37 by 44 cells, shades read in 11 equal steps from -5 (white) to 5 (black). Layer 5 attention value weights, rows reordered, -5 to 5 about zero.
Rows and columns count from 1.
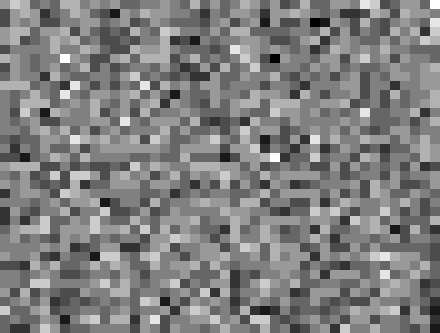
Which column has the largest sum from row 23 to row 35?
44
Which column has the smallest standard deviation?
42
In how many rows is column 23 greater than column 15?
16
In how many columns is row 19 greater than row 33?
21
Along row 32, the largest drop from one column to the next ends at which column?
4
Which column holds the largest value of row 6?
32
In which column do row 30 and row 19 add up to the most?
35
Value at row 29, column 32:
3
